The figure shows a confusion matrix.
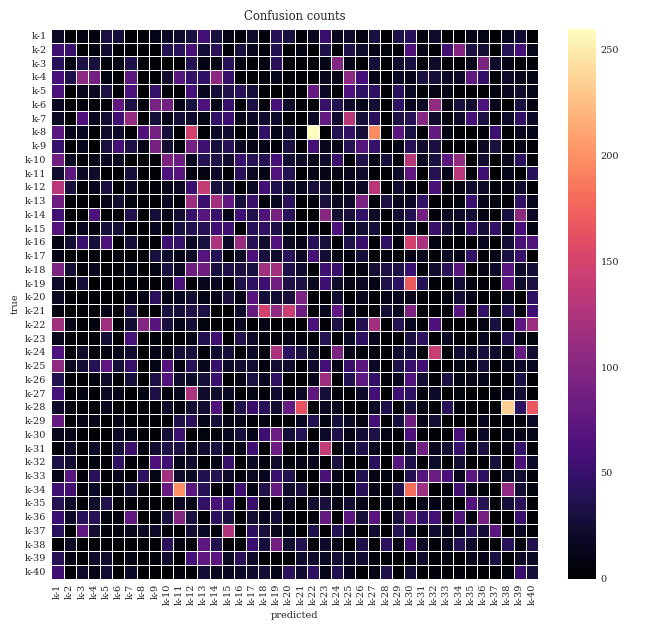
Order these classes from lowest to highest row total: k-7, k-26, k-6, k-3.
k-3, k-26, k-6, k-7
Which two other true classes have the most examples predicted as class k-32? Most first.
k-24, k-6
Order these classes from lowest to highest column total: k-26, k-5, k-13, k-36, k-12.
k-5, k-36, k-26, k-13, k-12
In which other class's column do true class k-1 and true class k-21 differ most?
k-18
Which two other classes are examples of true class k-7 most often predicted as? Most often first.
k-25, k-31
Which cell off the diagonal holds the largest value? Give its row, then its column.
k-8, k-22
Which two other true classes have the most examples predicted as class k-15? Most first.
k-37, k-13
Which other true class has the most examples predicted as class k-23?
k-31
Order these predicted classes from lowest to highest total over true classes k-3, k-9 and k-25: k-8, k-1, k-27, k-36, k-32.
k-8, k-32, k-27, k-36, k-1
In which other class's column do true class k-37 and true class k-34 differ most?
k-11
